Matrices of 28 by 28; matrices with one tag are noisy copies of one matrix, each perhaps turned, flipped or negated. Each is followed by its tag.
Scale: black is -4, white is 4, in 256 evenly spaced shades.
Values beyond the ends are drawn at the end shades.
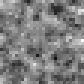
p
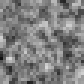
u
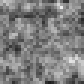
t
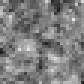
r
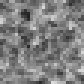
u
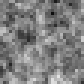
r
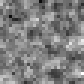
p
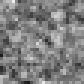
u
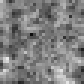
t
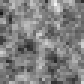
r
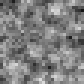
p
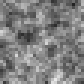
r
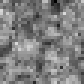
r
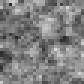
r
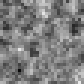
p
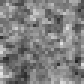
t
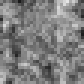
t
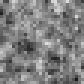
r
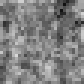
t
